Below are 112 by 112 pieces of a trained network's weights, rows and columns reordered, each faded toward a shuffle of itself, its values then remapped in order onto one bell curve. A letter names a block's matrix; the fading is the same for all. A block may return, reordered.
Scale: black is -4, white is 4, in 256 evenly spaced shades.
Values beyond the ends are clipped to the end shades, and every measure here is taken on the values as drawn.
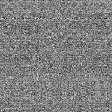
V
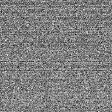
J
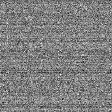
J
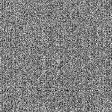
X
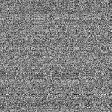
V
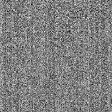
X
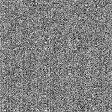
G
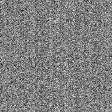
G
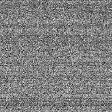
J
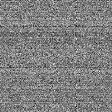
J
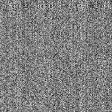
X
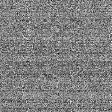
J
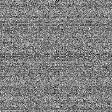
J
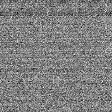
J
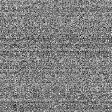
J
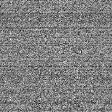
J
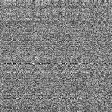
V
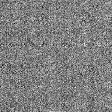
G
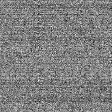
J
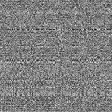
V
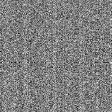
X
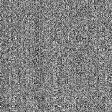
X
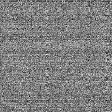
J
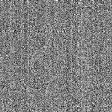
X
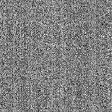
X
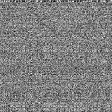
V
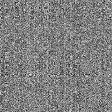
X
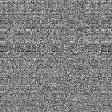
V
